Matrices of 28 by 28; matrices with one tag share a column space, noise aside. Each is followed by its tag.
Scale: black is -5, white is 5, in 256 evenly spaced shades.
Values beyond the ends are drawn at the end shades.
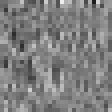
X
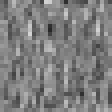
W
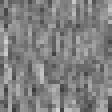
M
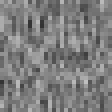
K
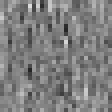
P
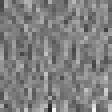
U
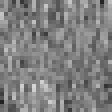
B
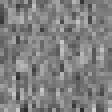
U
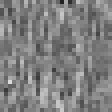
W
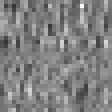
P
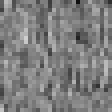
X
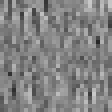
P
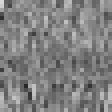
B
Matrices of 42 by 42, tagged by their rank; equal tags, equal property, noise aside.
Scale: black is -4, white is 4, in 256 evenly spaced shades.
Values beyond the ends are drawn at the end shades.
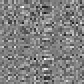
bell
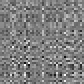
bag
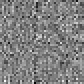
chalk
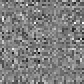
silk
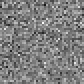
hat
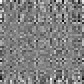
bag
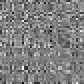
bell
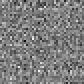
chalk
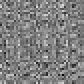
bell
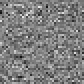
chalk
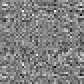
silk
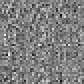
silk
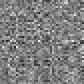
chalk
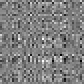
bag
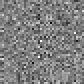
chalk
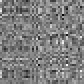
bell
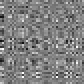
bag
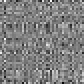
bag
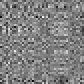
bell
